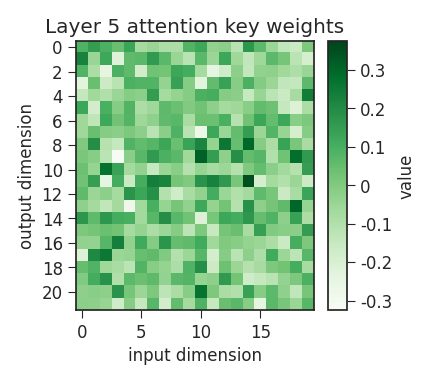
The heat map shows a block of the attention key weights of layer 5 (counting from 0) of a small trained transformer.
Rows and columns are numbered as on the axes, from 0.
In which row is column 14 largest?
11
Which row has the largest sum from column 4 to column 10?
8
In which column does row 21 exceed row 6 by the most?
13
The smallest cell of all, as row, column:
9, 3
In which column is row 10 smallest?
6
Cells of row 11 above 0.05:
9
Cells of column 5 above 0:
10
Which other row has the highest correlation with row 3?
7
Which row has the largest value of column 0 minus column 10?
14
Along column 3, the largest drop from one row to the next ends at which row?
21
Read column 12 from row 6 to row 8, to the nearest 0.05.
0.1 -0.05 0.25
